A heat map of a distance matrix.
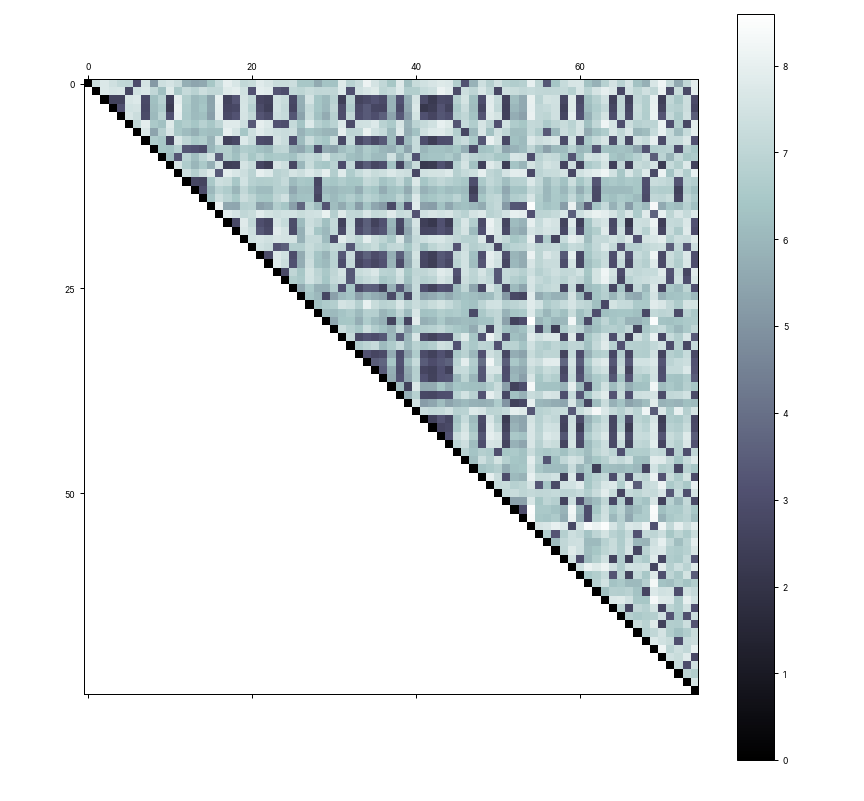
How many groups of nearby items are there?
8
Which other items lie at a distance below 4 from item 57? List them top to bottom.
19, 30, 49, 55, 67
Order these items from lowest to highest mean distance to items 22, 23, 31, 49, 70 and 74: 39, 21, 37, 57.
21, 39, 37, 57
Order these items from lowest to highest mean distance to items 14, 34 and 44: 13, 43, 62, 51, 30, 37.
51, 43, 13, 62, 37, 30
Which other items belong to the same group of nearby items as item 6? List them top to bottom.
0, 46, 56
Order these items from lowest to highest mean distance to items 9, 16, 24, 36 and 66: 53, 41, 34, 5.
41, 34, 5, 53
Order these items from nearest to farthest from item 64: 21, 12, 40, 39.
21, 39, 12, 40
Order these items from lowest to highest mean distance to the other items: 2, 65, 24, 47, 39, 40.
2, 39, 47, 65, 24, 40
